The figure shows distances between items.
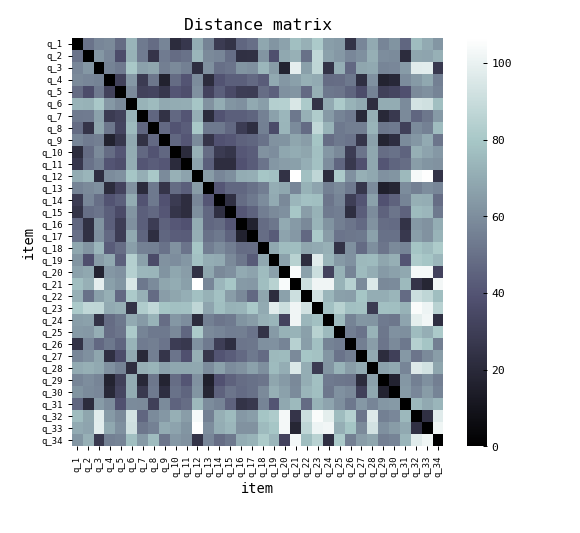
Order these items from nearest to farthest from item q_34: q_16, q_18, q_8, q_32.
q_16, q_8, q_18, q_32
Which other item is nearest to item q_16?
q_17
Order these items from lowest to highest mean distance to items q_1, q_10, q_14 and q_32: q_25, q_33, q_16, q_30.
q_16, q_30, q_33, q_25
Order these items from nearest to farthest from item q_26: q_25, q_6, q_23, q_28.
q_25, q_28, q_6, q_23
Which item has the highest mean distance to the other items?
q_23
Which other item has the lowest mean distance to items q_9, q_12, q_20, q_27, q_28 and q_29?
q_4
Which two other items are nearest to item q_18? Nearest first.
q_25, q_4
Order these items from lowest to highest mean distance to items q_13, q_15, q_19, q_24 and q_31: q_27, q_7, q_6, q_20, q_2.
q_2, q_7, q_27, q_20, q_6
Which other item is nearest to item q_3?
q_20
